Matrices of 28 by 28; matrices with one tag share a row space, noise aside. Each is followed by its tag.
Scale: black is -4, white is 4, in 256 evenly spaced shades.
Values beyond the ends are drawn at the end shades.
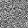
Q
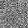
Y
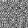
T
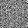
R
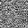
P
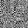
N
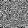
R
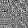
T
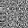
Y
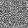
R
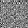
N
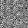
N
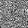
P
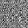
T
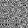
T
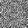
R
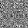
N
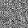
T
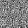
T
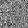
Q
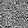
P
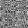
P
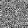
P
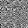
Q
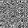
Y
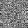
P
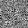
P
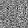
Y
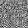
R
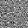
Q
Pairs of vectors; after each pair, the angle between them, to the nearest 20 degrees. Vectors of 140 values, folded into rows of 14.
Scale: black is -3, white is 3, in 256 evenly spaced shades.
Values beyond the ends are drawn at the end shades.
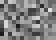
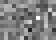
80 degrees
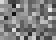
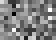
20 degrees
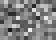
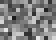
100 degrees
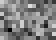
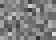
60 degrees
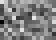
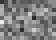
160 degrees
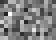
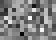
60 degrees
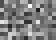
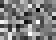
20 degrees
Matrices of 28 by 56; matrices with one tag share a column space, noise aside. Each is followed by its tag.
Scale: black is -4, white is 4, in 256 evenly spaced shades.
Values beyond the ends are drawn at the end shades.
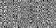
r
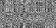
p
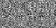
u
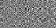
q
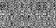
u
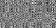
p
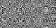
q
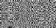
r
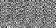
r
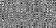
p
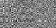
q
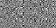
q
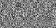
u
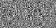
u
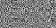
q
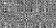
p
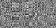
u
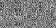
u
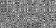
p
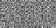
r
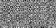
r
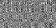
p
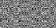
q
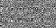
q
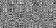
p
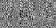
u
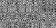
p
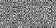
r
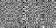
r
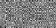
r
